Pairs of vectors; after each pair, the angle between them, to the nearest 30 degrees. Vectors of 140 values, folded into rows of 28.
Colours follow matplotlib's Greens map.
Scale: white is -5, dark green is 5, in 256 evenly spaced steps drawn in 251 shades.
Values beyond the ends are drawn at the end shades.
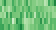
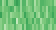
120 degrees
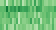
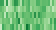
120 degrees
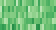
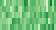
90 degrees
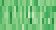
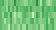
60 degrees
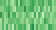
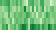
60 degrees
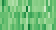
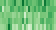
120 degrees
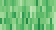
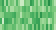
60 degrees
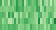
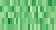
120 degrees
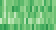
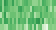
120 degrees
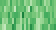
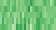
150 degrees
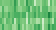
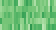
60 degrees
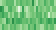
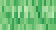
60 degrees
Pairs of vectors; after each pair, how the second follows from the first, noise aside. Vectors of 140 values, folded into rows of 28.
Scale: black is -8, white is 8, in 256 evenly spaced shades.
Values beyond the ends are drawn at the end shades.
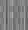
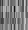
wrapped around, negated, scaled up.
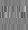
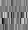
reversed, negated, scaled up.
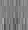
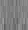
shrunk.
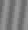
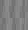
wrapped around, negated, shrunk.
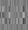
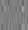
wrapped around, negated, shrunk.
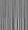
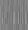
wrapped around, negated, shrunk.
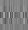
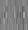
reversed, partly zeroed.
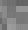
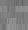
shrunk.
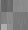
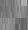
reversed.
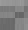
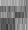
scaled up.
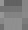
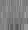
reversed, partly zeroed.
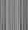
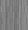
wrapped around, negated, shrunk.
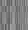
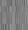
shrunk.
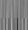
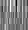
reversed, negated, scaled up.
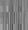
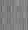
wrapped around, shrunk.
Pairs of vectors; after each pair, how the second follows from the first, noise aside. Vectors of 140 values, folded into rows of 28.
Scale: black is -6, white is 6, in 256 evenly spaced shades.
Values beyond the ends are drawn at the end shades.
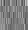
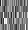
wrapped around, scaled up.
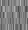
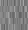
wrapped around, shrunk.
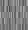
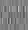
wrapped around, partly zeroed.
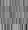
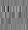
wrapped around, partly zeroed.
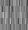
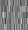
sign-scrambled.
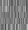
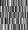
wrapped around, scaled up.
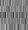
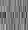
copied.
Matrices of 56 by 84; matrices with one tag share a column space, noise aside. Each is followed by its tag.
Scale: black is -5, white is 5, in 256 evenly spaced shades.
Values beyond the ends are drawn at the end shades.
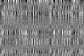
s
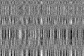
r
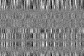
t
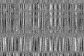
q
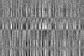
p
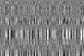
r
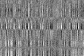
p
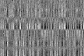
p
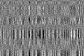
r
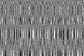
r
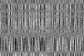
q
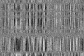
q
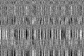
r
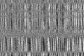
q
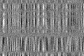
q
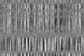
q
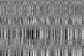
r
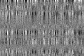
s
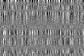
s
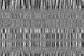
t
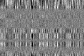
t
